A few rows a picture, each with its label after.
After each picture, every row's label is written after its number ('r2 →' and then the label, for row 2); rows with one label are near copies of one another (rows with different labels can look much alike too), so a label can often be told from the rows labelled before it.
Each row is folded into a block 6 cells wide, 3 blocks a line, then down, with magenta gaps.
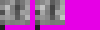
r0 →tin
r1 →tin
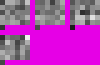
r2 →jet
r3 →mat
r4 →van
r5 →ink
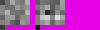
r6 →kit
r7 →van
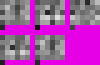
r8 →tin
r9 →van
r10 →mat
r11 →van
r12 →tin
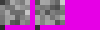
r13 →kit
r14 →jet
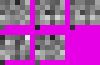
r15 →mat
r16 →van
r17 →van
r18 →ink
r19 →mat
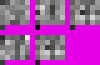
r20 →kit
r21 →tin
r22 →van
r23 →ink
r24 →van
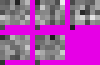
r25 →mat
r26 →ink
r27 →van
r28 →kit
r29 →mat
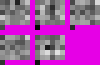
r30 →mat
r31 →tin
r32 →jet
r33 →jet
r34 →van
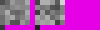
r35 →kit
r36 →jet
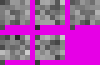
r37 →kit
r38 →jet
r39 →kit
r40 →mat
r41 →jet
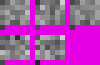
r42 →kit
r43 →ink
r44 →kit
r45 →mat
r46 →jet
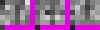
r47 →ink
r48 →van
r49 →tin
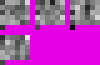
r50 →jet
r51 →mat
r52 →tin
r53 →ink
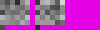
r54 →mat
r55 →jet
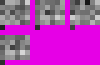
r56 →jet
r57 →van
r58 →mat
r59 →van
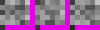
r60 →jet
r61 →kit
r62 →jet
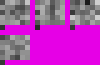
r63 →jet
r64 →tin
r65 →mat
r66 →kit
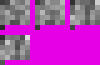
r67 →kit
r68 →kit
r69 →ink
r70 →ink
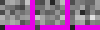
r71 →jet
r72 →mat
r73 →van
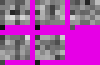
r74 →van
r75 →tin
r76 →mat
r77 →ink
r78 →jet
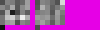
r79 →van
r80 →ink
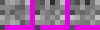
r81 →jet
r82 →mat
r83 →mat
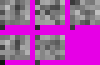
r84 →tin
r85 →jet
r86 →kit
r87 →tin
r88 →jet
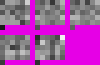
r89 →jet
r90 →mat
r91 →mat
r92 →van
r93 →ink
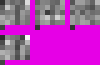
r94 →ink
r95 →van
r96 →jet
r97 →ink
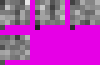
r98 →ink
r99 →tin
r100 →kit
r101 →mat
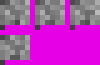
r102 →kit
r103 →kit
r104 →kit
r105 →kit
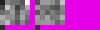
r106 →ink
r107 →jet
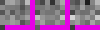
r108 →jet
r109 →mat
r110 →mat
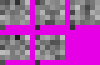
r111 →mat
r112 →kit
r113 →tin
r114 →mat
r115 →jet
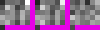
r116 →ink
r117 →ink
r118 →mat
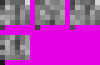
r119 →ink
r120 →kit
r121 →ink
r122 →tin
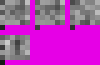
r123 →jet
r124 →jet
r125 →kit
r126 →tin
